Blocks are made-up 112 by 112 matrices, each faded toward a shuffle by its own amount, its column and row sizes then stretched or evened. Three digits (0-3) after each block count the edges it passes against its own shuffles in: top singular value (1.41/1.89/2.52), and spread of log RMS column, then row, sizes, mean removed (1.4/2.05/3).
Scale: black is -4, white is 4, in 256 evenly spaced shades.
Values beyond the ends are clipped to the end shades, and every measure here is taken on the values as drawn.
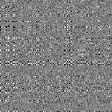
3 2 3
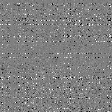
1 2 3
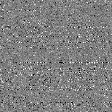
2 1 2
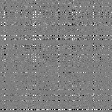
3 2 3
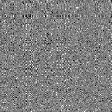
3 2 1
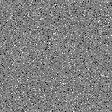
2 0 0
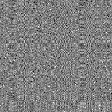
3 1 0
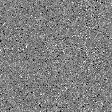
1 1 0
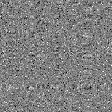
2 0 0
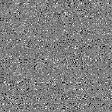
1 1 3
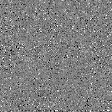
1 1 2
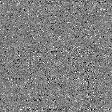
0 1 2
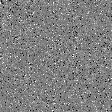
0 1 0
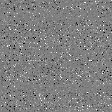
0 1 2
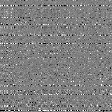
3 1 3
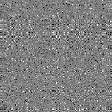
3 1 2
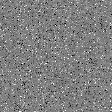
0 1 0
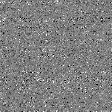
0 1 2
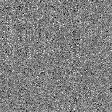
1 1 0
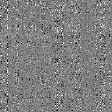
2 3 1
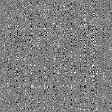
1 3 2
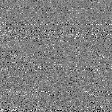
0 1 3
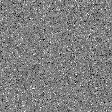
0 1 0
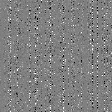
1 3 0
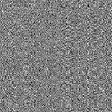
3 2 0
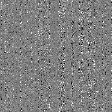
0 3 0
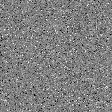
1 0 0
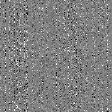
0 3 0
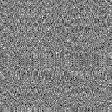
3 0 0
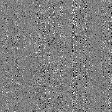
0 3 1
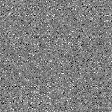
2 0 2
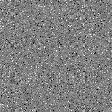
2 0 0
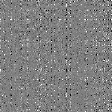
2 3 2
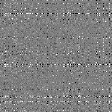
3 2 3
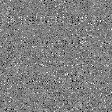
1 1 2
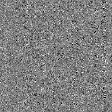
0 2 1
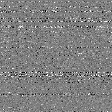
2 0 3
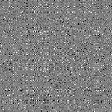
3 1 2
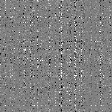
1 3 2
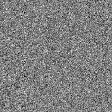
1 1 0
